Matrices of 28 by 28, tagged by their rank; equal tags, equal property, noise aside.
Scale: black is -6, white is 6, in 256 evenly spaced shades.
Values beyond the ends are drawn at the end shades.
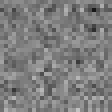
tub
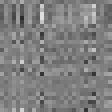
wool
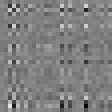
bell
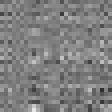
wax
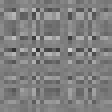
bell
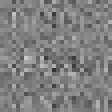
wax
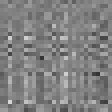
wool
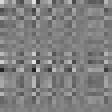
bell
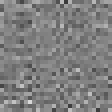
tub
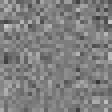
tub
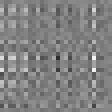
bell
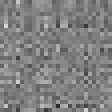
tub
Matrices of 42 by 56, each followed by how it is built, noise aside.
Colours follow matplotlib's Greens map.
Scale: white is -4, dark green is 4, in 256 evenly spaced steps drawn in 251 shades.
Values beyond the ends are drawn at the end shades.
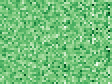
uneven columns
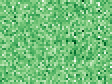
uneven columns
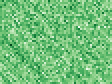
Toeplitz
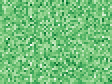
low rank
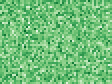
repeating columns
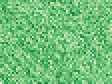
Toeplitz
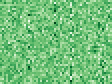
uneven columns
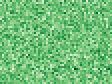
uneven rows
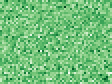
uneven rows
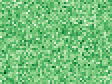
repeating columns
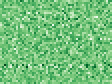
uneven rows
